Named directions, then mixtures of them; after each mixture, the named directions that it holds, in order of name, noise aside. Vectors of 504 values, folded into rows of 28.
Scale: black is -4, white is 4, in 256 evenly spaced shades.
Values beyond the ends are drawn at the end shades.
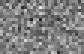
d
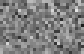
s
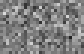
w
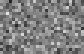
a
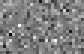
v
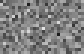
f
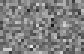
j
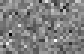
s, v.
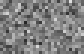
a, w.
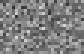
d, f, j.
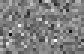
s, v.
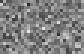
f.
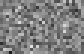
a, j, w.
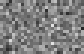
a, j.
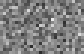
j, w.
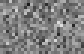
f, v, w.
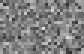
f, s.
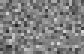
a.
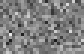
a, s, v.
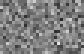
a, s.
